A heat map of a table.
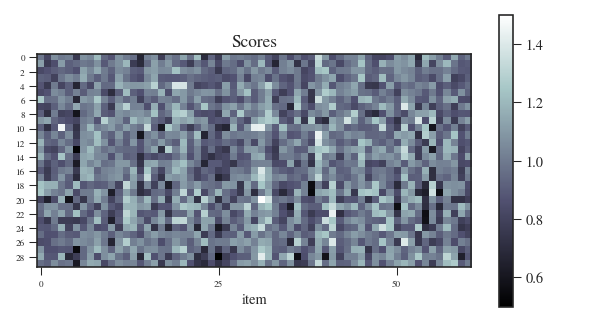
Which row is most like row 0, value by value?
11
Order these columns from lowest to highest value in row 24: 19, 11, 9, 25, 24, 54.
25, 54, 11, 9, 19, 24
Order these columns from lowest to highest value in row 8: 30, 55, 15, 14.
30, 15, 14, 55
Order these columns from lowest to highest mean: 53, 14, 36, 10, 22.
14, 10, 53, 22, 36
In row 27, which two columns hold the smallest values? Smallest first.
5, 23
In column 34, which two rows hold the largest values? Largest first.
10, 28
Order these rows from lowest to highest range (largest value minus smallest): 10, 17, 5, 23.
5, 17, 23, 10
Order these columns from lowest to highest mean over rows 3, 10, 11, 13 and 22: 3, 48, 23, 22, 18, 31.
23, 22, 18, 3, 31, 48
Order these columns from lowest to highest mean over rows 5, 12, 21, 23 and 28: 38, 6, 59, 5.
5, 38, 59, 6
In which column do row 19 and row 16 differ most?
55
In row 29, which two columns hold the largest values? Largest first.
39, 58
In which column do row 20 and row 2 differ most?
31
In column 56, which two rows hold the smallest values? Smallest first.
19, 21
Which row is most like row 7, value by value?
26
